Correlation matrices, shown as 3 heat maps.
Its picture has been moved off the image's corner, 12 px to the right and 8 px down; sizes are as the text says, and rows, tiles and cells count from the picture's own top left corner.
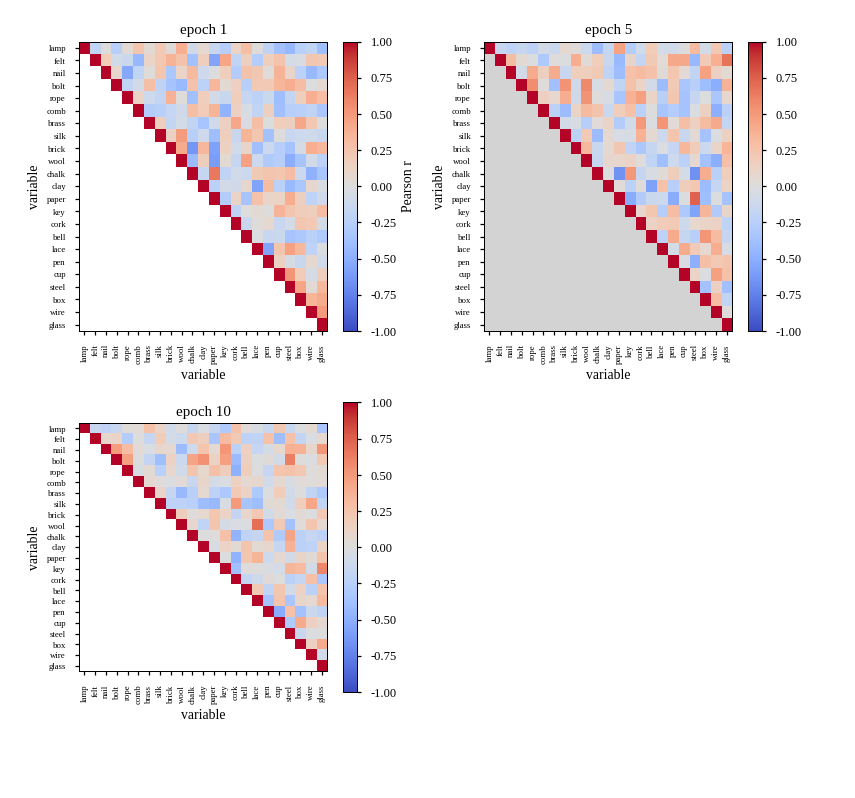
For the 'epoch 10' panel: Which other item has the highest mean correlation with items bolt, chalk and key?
steel
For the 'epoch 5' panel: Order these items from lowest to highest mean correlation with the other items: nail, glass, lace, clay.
clay, lace, glass, nail
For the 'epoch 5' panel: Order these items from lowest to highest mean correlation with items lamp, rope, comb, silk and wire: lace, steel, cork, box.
lace, box, steel, cork
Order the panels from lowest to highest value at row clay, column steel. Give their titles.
epoch 1, epoch 5, epoch 10
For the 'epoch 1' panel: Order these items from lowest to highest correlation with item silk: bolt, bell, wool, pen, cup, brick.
pen, bolt, cup, brick, bell, wool
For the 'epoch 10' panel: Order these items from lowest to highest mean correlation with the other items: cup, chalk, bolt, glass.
chalk, cup, glass, bolt
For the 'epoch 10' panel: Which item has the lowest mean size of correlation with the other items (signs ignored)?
comb
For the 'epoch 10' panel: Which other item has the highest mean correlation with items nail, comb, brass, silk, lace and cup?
box
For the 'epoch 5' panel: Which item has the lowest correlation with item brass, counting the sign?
bolt
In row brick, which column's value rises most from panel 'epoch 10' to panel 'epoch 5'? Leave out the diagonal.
felt
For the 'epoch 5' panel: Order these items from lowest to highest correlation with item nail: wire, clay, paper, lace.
paper, clay, lace, wire
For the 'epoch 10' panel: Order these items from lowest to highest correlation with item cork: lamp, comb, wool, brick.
brick, wool, comb, lamp
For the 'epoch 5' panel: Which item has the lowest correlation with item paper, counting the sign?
chalk
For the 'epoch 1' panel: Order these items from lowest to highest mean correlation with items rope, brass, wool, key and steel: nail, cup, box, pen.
pen, nail, cup, box
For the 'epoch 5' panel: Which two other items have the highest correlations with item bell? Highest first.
box, pen
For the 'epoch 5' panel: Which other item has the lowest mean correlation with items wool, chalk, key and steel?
wire
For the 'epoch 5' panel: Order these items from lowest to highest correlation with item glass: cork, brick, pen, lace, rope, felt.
cork, lace, rope, pen, brick, felt
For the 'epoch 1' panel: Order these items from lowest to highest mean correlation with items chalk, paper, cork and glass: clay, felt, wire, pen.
felt, clay, wire, pen
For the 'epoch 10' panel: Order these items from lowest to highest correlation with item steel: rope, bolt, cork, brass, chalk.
cork, brass, rope, chalk, bolt
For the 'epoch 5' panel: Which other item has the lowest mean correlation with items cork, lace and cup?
comb
